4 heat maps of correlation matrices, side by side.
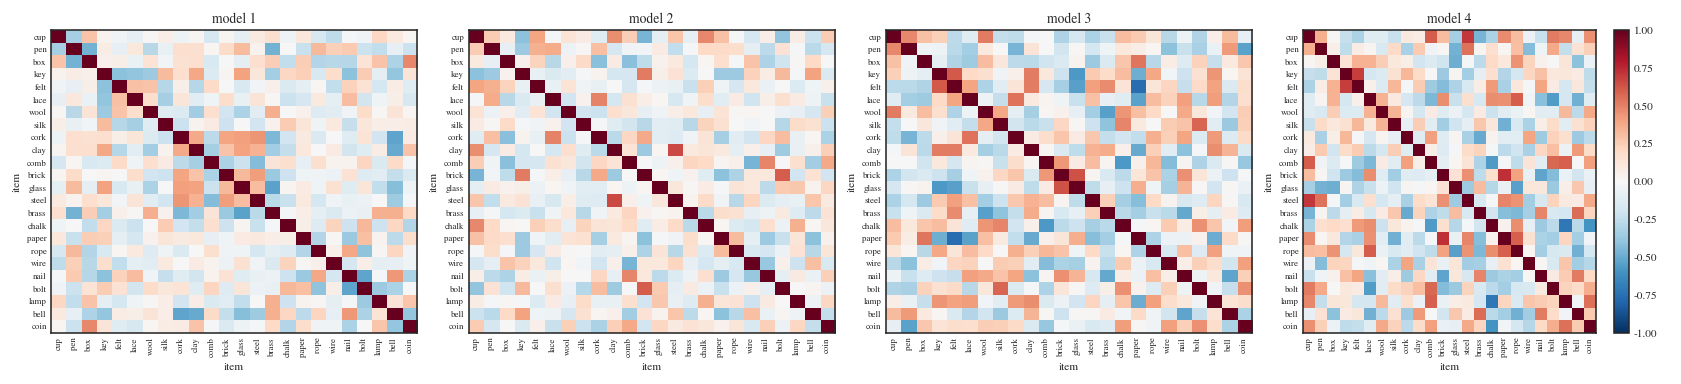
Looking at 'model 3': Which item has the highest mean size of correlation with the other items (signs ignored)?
felt
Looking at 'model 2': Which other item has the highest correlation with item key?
brick
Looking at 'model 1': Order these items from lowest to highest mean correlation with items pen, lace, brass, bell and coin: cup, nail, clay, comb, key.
key, clay, cup, comb, nail
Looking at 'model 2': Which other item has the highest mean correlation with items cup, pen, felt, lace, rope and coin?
chalk
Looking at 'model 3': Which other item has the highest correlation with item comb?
brick
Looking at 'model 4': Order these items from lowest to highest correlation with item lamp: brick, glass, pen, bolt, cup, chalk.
chalk, pen, brick, glass, bolt, cup
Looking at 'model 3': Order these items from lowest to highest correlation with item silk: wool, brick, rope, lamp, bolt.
lamp, rope, brick, wool, bolt
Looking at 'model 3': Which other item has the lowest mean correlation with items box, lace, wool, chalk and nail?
brass
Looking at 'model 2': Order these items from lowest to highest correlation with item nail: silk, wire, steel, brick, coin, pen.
wire, pen, steel, silk, brick, coin
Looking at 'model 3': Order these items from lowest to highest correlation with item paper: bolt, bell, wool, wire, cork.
cork, wire, bolt, bell, wool
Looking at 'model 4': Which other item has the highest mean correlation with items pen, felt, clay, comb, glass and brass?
bell
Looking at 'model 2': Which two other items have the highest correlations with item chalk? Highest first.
cup, lamp
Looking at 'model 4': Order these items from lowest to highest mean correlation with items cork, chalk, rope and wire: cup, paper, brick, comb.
comb, cup, brick, paper
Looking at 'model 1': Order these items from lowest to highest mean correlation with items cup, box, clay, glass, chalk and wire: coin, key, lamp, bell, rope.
bell, rope, lamp, coin, key
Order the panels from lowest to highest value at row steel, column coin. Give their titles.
model 3, model 1, model 2, model 4
